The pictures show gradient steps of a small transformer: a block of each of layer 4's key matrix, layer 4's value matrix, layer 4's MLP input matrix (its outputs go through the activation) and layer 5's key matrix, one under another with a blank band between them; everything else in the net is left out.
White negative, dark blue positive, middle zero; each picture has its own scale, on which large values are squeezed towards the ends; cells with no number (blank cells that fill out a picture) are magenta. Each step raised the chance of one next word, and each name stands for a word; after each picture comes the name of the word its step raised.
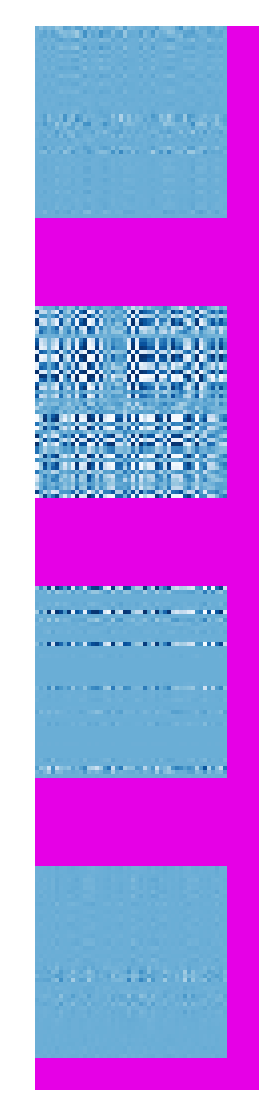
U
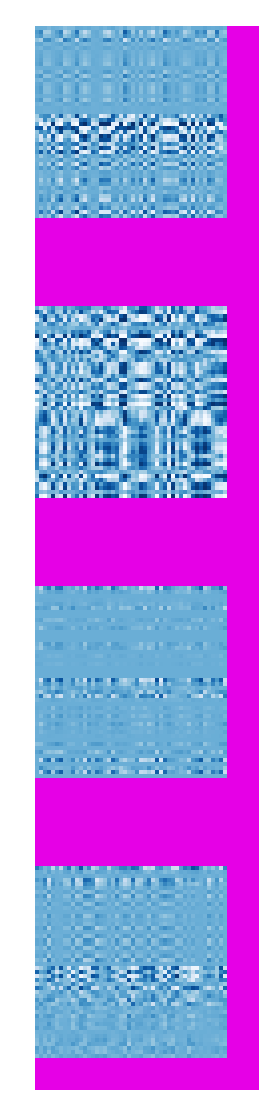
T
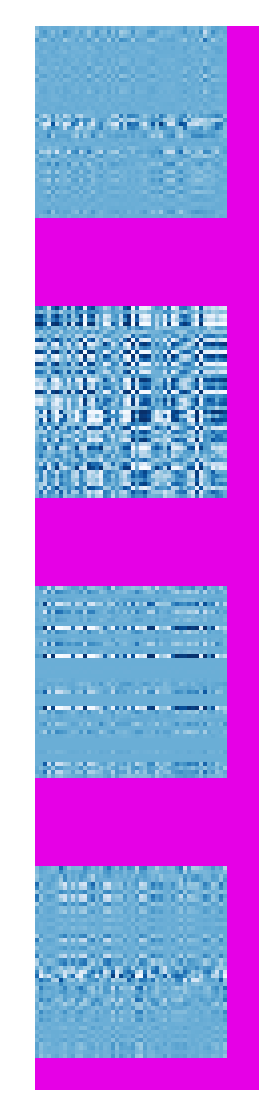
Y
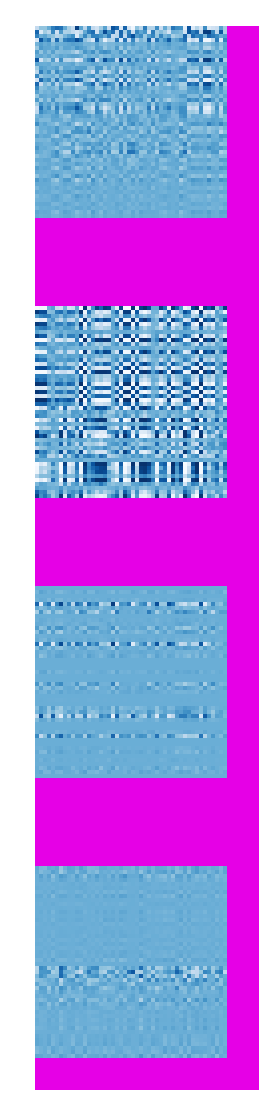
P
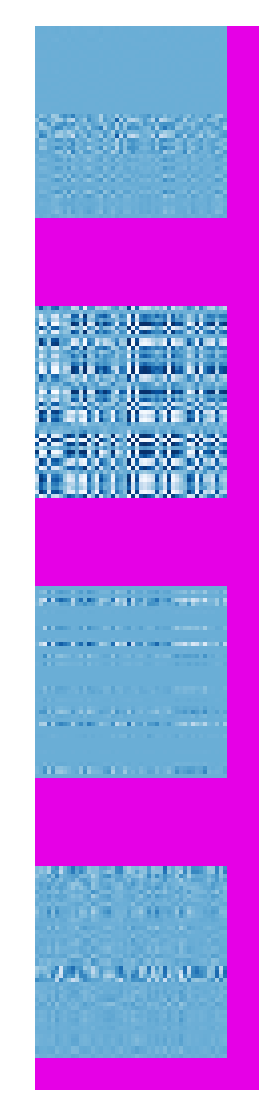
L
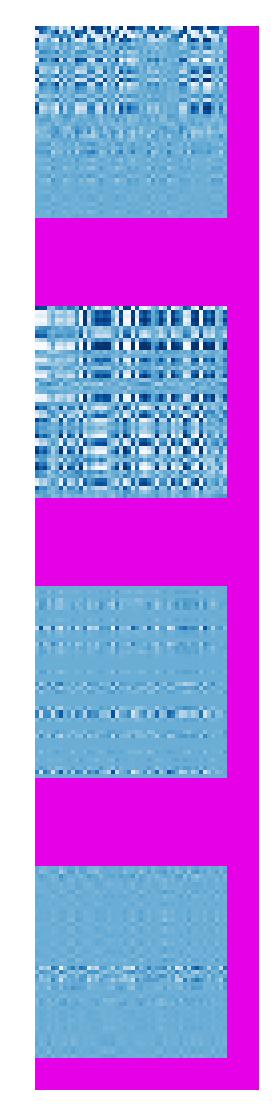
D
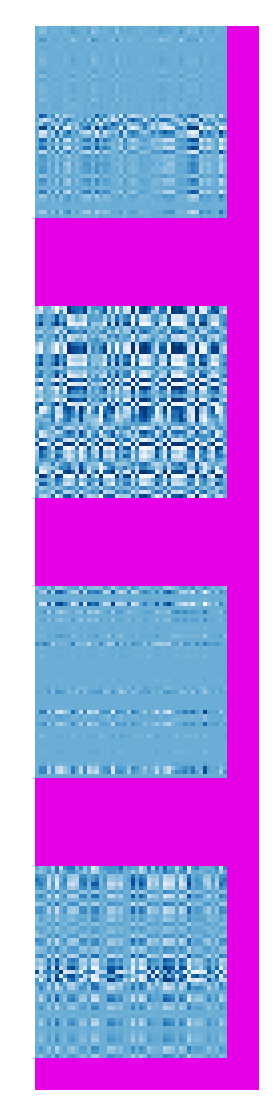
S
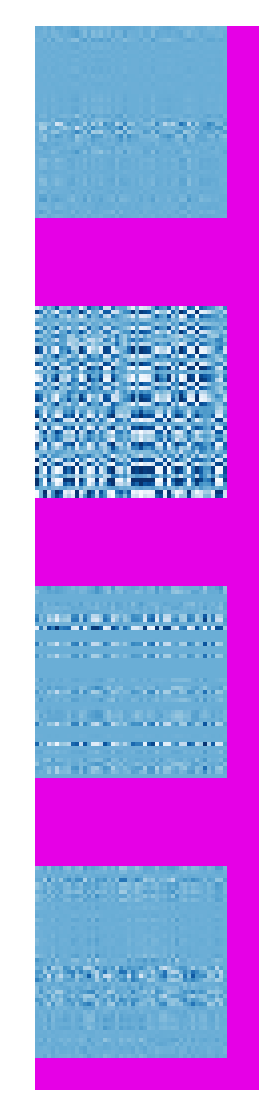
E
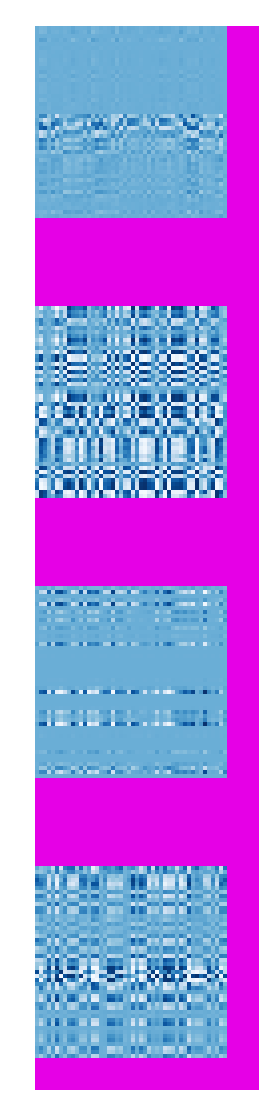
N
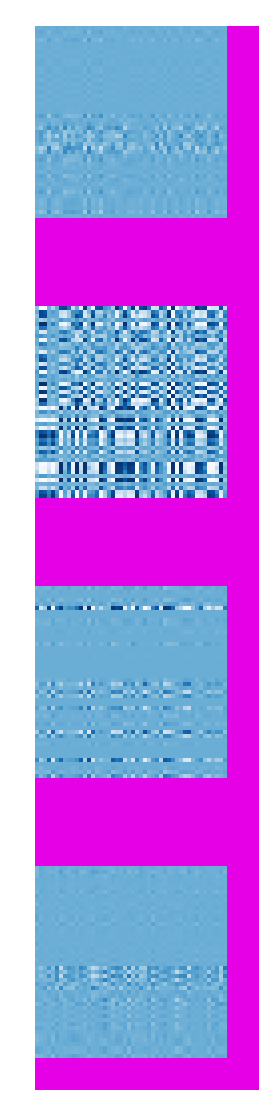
P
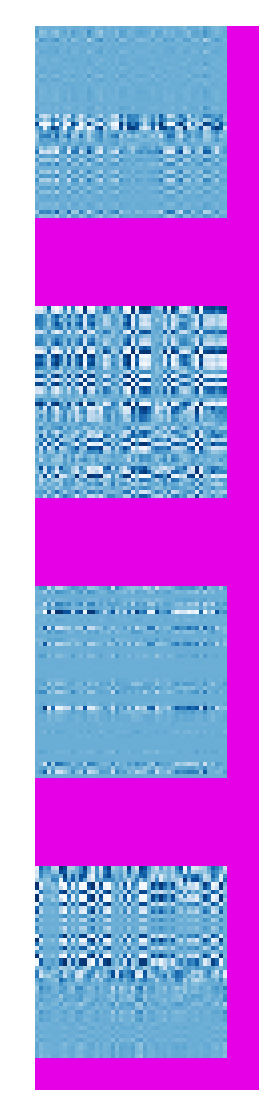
S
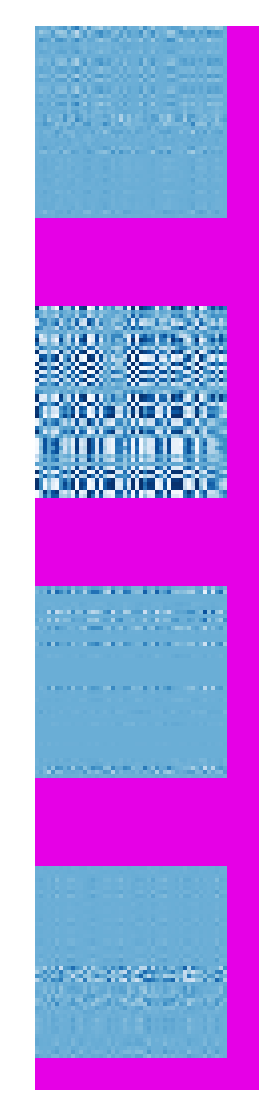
N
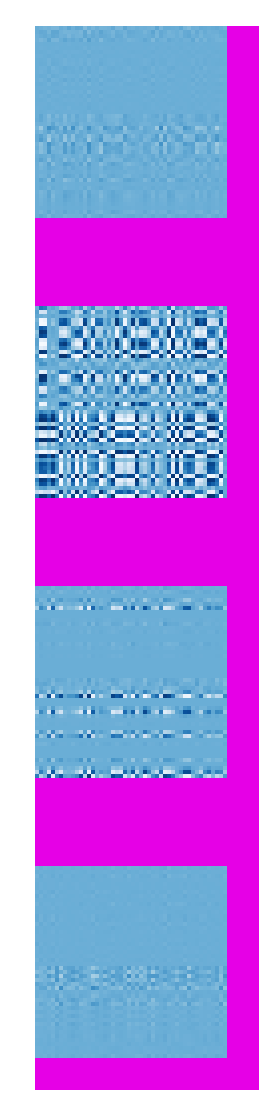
U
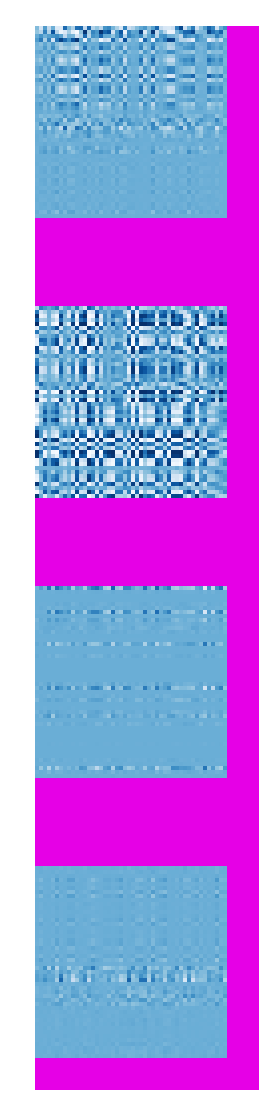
L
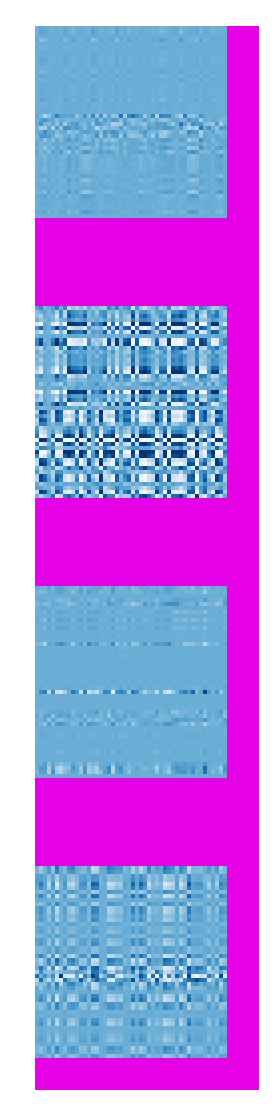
L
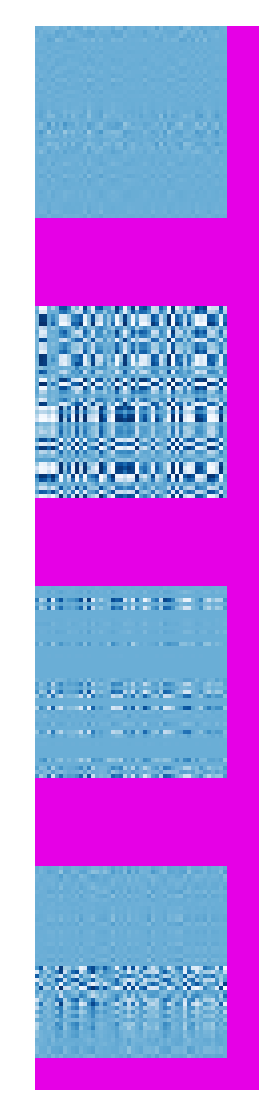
S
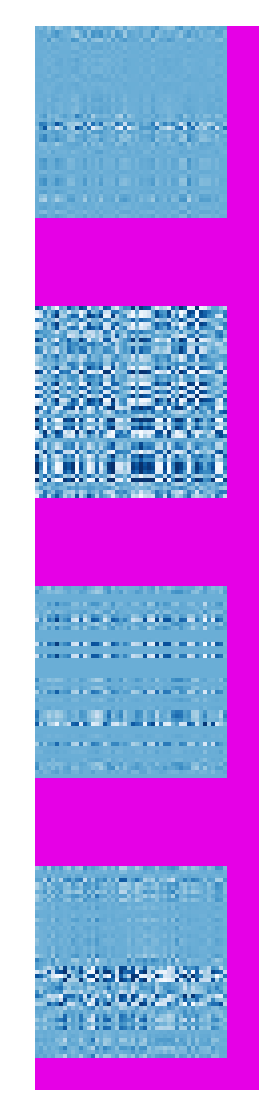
P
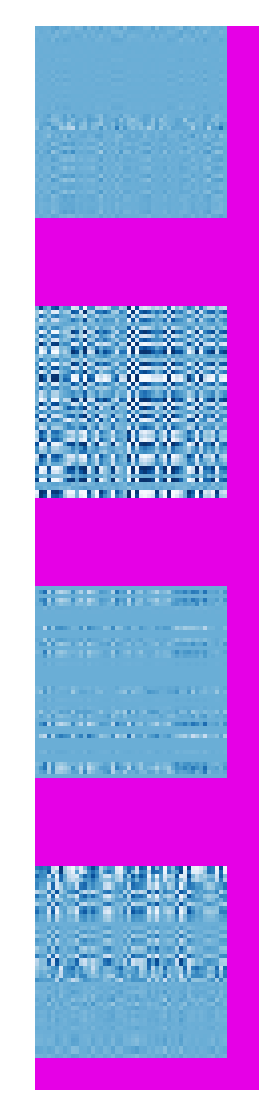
E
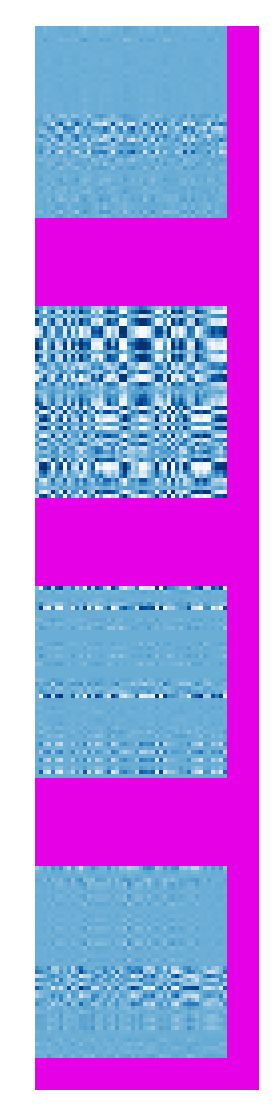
U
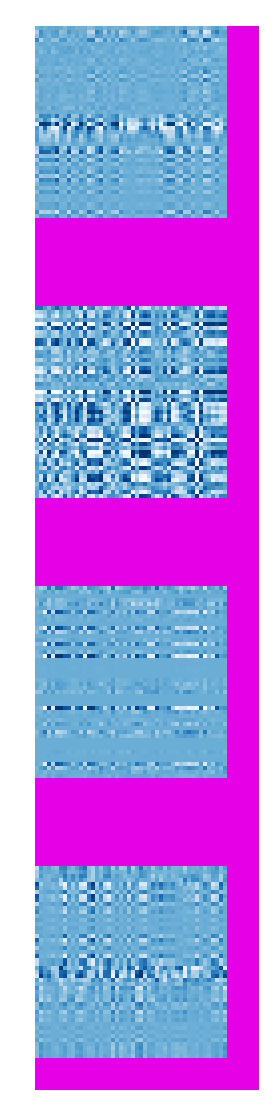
L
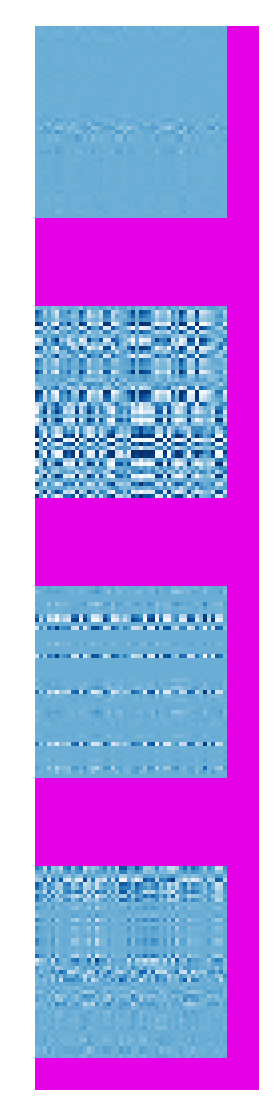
L
